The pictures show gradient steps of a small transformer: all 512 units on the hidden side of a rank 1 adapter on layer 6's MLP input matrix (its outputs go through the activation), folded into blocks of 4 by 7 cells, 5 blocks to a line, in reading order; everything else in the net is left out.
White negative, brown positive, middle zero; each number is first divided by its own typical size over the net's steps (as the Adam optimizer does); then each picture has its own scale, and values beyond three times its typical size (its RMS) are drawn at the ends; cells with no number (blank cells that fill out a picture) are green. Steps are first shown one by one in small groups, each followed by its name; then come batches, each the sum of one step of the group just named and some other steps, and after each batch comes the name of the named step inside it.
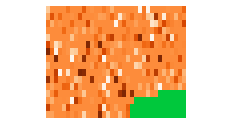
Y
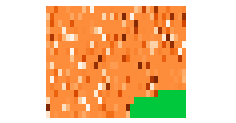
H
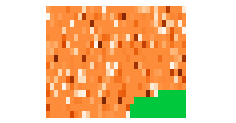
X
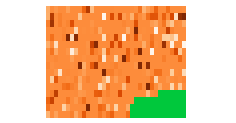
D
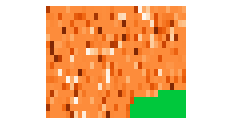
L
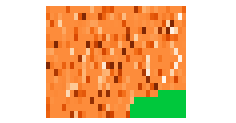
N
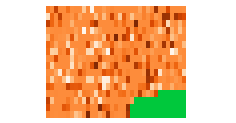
H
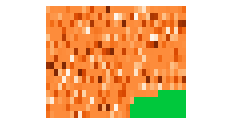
Y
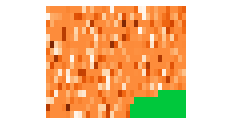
L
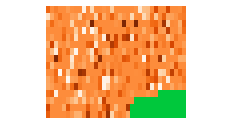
L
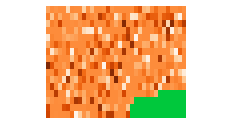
N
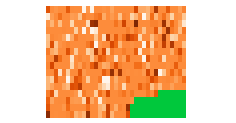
L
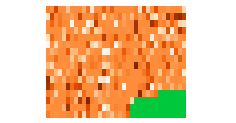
D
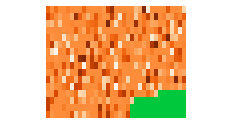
Y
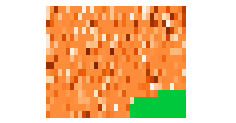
H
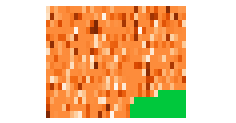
D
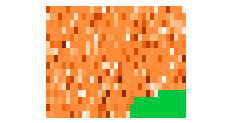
X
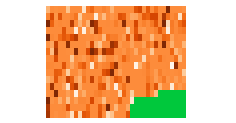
D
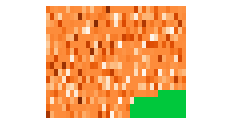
Y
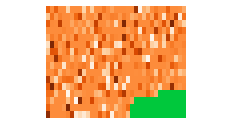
L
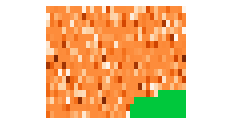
X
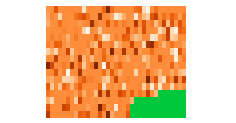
N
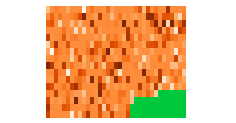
N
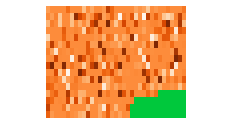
Y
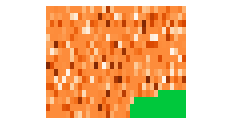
N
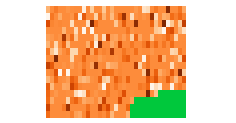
X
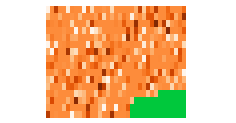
D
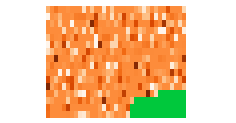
X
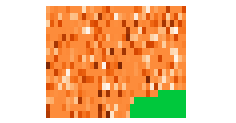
N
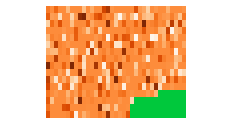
N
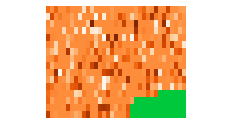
D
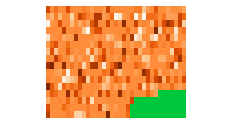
L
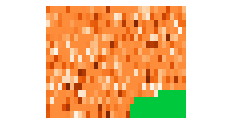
L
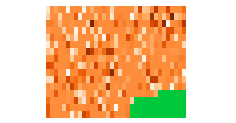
H
